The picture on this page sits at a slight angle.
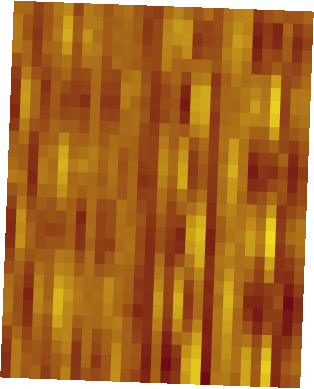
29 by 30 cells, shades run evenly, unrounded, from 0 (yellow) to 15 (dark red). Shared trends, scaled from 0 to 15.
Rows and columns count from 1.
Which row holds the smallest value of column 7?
23
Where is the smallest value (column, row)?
27, 18
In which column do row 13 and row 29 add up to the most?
21
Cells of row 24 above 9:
14
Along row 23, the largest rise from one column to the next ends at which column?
19
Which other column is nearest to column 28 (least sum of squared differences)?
15
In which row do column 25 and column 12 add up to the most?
13
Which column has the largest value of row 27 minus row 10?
17
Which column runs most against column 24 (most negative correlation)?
7
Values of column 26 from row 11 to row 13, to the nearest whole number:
10 11 12
